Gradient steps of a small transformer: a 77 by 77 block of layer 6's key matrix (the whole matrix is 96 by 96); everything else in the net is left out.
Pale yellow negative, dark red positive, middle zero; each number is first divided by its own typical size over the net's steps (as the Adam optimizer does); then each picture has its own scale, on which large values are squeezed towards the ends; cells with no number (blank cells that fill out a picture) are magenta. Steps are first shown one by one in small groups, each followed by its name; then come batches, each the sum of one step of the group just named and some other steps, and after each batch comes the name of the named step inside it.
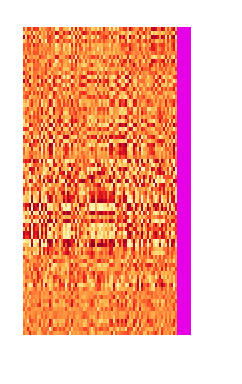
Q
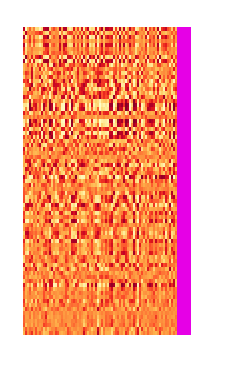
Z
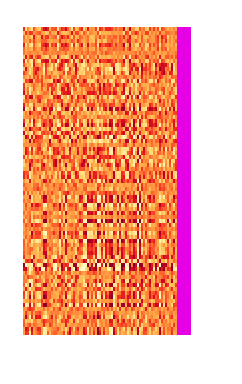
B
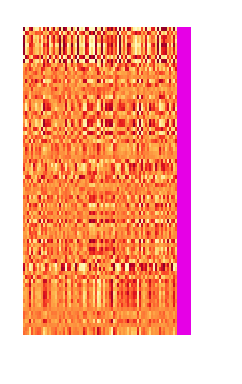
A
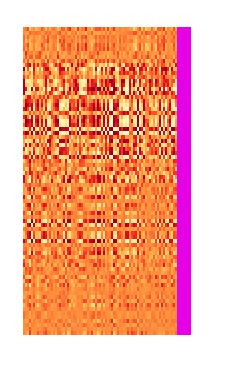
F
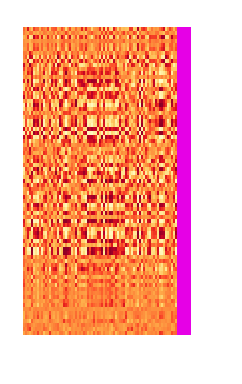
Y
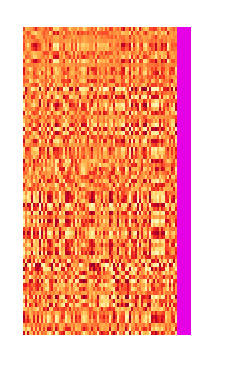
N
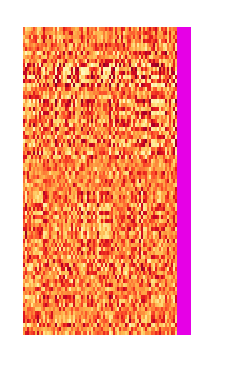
B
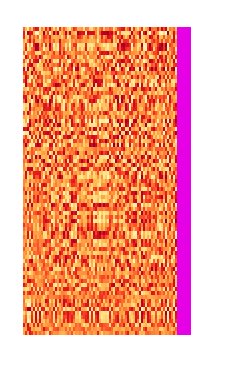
Z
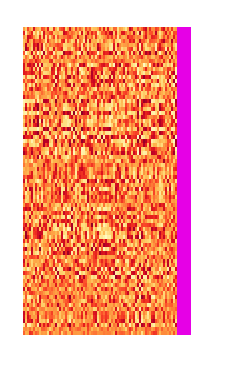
Y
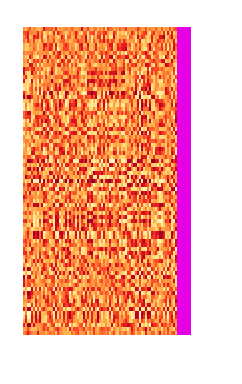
Y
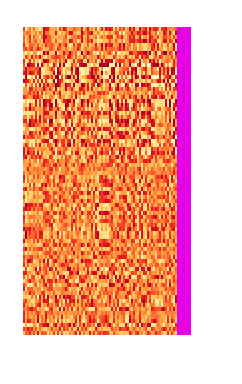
Z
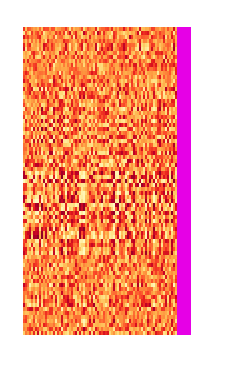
Q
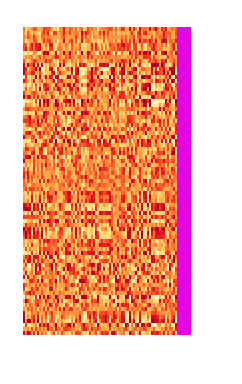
N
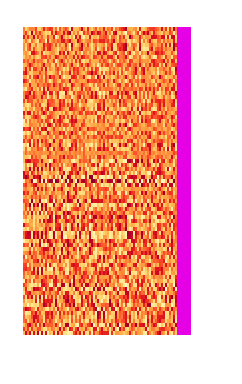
Q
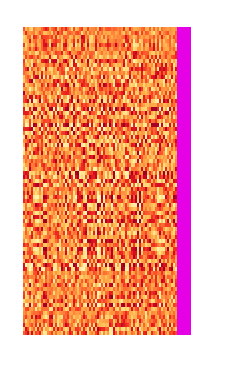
B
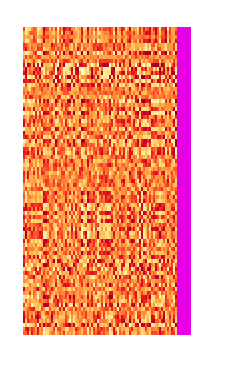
B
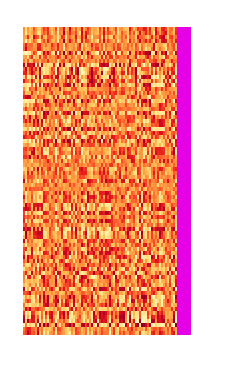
Y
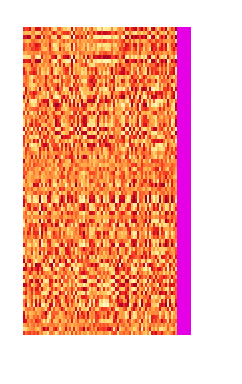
N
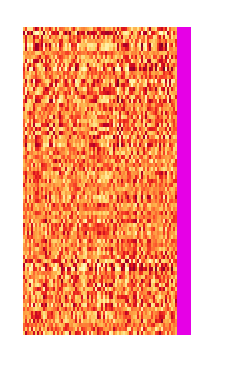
B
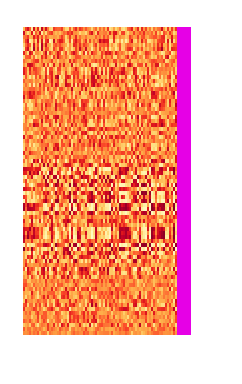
Y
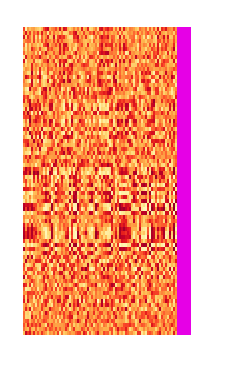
Z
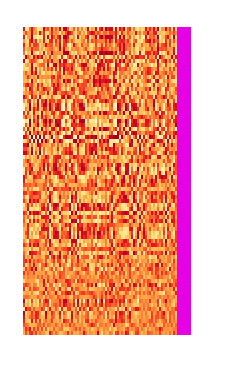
Z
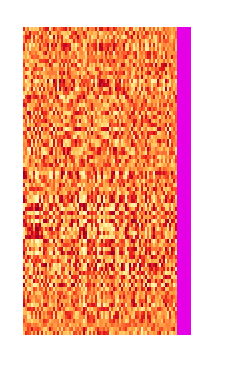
B
